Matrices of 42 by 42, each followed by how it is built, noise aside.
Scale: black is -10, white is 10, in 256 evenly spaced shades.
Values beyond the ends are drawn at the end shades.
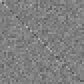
diagonal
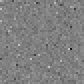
sparse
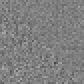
lower triangular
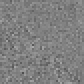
lower triangular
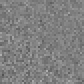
lower triangular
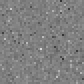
sparse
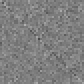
diagonal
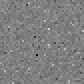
sparse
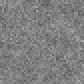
smooth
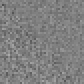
lower triangular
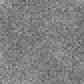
smooth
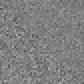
lower triangular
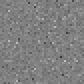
sparse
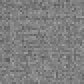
blocks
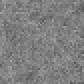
smooth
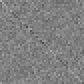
diagonal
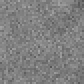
smooth
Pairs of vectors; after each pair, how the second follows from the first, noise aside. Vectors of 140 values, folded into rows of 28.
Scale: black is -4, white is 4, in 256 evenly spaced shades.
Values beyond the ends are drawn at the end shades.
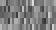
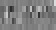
reversed, partly zeroed.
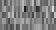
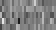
reversed, partly zeroed.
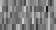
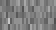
reversed, negated, shrunk.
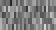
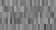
reversed, shrunk.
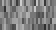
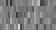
reversed, partly zeroed.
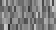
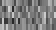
wrapped around.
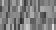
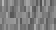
reversed, shrunk.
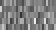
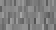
negated, shrunk.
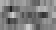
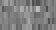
wrapped around, negated, partly zeroed.
